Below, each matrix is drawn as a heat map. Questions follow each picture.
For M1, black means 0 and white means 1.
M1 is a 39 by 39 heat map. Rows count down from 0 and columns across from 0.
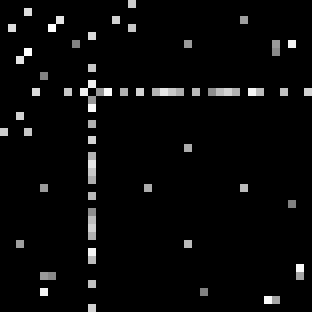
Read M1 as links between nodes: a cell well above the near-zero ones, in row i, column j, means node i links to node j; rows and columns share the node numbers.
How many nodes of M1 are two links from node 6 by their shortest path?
4
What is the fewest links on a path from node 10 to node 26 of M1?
2
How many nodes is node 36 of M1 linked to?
2
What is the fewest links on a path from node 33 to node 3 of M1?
4
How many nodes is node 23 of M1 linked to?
3
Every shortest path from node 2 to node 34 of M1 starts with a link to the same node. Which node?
node 30
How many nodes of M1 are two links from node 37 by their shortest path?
2
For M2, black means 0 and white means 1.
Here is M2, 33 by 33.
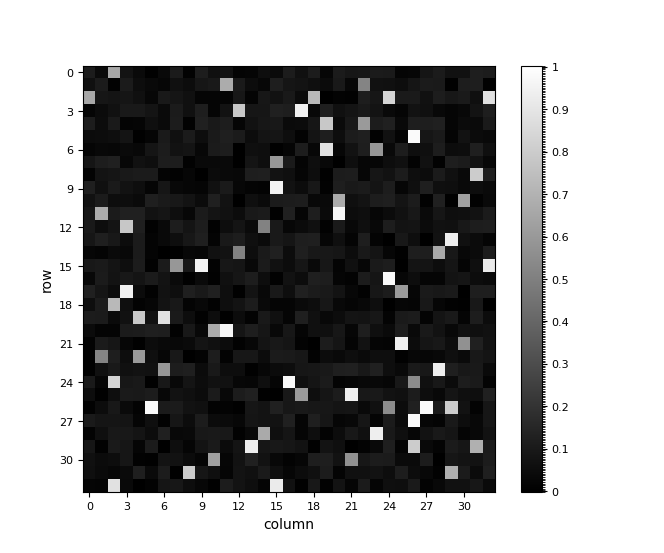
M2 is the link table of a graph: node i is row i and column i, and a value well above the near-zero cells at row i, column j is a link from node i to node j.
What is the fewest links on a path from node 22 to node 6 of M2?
3
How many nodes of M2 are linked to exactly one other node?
9
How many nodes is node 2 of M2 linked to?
4
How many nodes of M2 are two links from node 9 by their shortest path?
2
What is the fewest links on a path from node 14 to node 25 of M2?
4
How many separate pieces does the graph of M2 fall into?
2
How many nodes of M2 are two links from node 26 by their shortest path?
4
